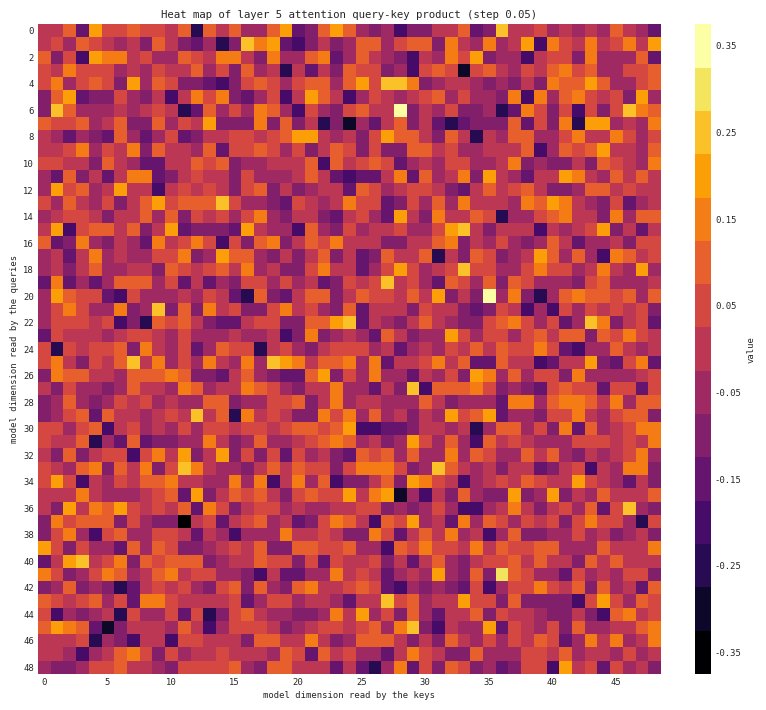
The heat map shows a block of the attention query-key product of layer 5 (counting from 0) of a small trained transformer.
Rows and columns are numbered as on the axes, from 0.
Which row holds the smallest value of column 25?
30
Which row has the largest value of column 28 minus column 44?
6
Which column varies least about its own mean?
45
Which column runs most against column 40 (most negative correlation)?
19
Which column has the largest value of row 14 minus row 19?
31
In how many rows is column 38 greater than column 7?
19
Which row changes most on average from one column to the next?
7
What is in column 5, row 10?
0.1
